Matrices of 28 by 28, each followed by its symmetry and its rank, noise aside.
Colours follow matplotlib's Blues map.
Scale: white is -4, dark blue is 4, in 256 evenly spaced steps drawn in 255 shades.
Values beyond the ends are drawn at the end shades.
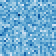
antisymmetric, rank eight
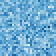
no symmetry, rank eight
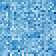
no symmetry, rank eight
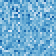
no symmetry, rank eight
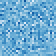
no symmetry, rank eight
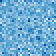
symmetric, rank seven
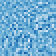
antisymmetric, rank six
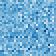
no symmetry, rank eight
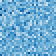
no symmetry, rank six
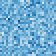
no symmetry, rank eight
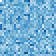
symmetric, rank six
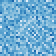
symmetric, rank six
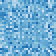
antisymmetric, rank six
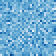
no symmetry, rank six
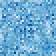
symmetric, rank eight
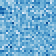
antisymmetric, rank eight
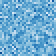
symmetric, rank eight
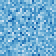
antisymmetric, rank eight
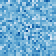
antisymmetric, rank eight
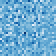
antisymmetric, rank six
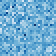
symmetric, rank eight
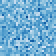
no symmetry, rank eight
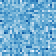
antisymmetric, rank eight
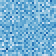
no symmetry, rank eight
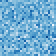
no symmetry, rank eight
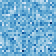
symmetric, rank six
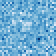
symmetric, rank seven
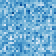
no symmetry, rank six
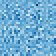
no symmetry, rank seven
